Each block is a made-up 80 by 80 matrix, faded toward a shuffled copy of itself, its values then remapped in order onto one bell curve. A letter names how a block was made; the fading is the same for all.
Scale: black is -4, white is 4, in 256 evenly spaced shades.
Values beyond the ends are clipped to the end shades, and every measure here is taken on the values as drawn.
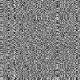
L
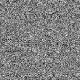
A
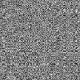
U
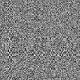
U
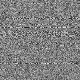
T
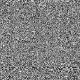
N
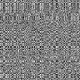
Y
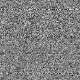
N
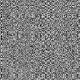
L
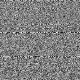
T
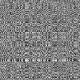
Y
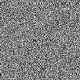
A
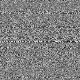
T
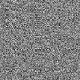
U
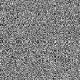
U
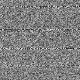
T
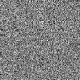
A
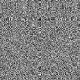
U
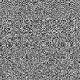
U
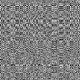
Y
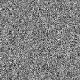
A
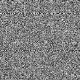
N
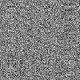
A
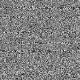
N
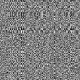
L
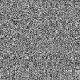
A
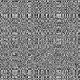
Y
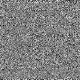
N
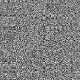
U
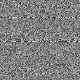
T
